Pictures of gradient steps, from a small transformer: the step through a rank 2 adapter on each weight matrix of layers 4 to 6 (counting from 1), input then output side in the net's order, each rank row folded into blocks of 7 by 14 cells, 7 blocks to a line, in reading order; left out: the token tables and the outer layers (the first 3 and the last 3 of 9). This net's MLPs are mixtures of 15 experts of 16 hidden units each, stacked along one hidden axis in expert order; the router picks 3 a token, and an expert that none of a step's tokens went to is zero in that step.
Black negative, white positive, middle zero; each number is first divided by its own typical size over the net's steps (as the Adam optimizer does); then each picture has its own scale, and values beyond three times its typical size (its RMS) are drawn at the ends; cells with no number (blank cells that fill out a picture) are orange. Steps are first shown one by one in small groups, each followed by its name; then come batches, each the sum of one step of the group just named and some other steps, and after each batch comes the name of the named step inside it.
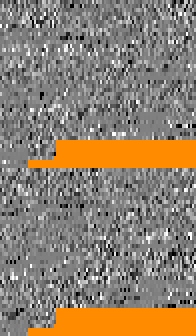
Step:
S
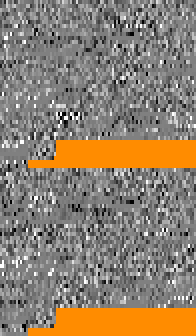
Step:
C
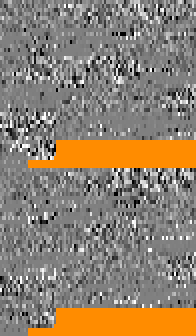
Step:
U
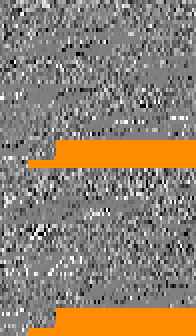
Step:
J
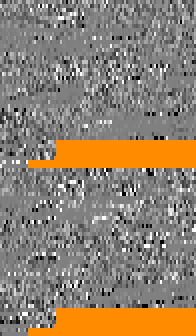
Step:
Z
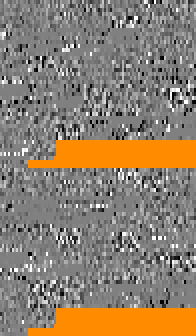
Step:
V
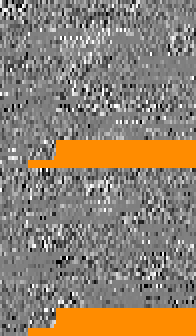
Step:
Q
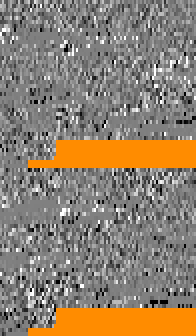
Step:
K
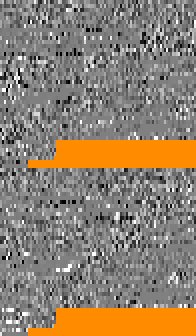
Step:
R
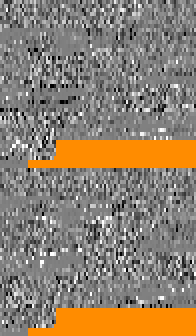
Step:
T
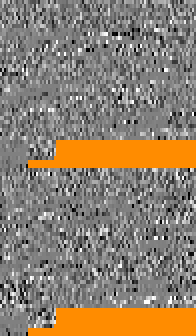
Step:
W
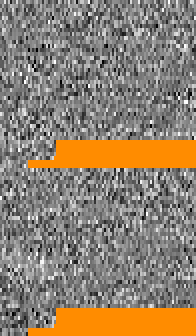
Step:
U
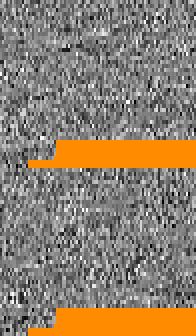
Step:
W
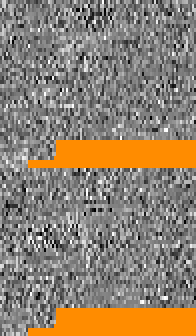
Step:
V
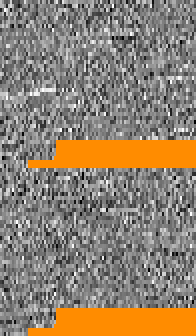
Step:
Q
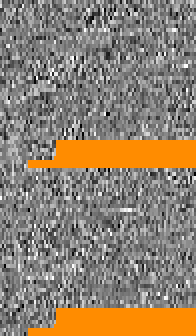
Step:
Q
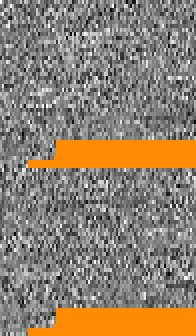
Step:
Q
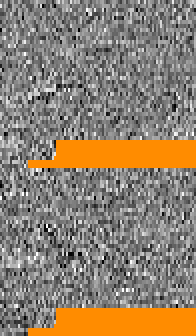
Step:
C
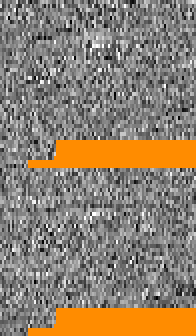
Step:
Q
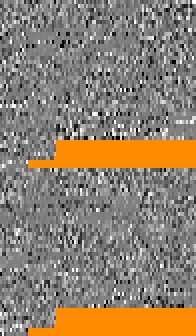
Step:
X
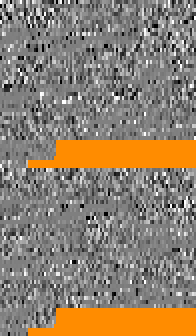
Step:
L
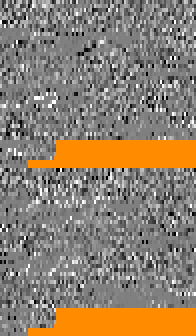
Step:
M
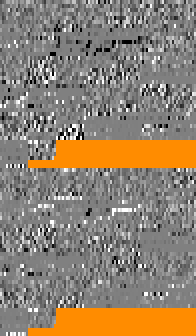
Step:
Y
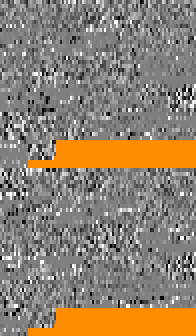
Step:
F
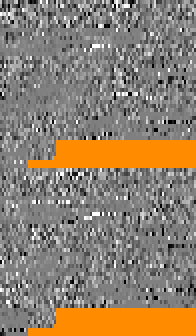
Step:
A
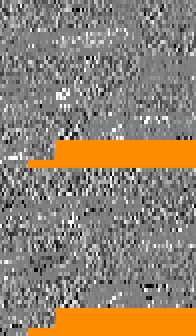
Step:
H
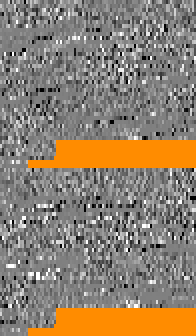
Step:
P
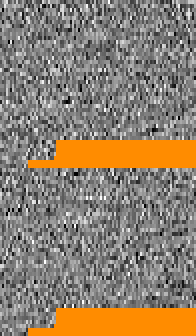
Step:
X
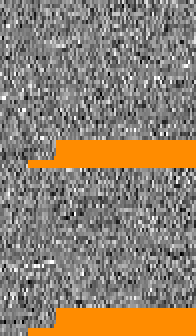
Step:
P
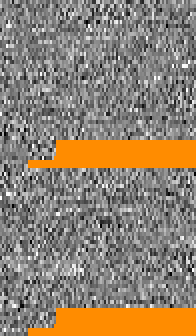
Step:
F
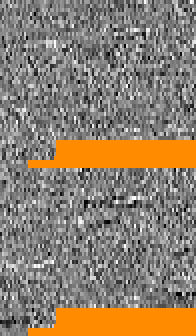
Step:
P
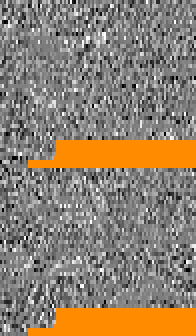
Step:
M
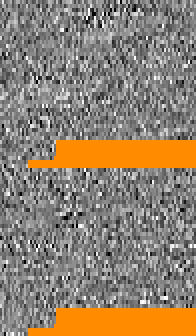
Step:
H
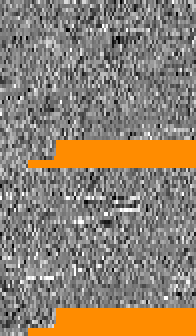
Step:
F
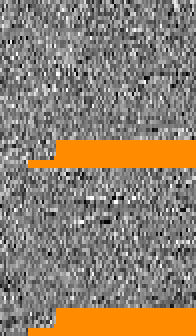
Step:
X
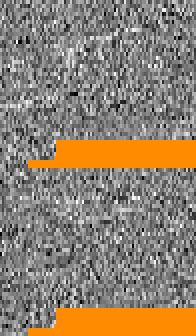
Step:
M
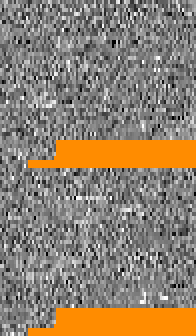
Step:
M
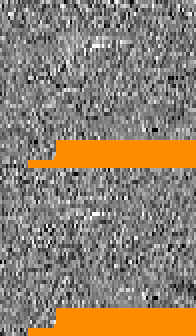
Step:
A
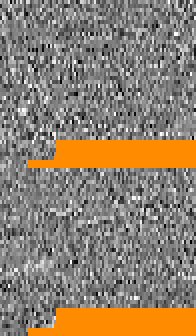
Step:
L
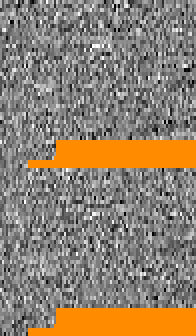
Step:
A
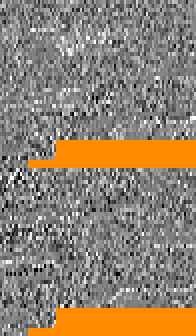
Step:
H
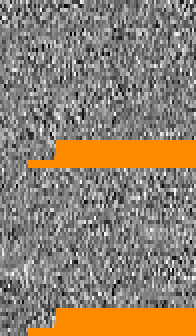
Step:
L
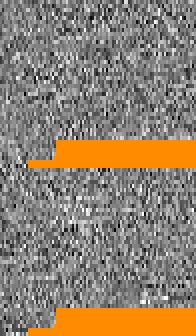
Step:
H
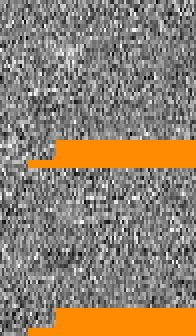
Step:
F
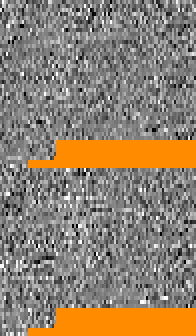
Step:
H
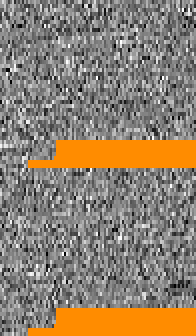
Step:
P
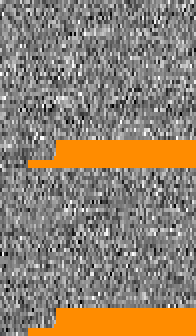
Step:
L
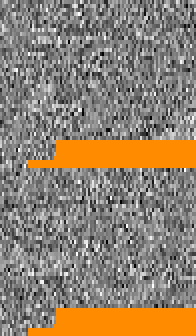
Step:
X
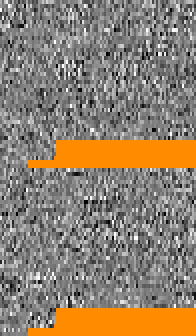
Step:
P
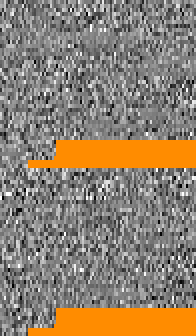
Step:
F
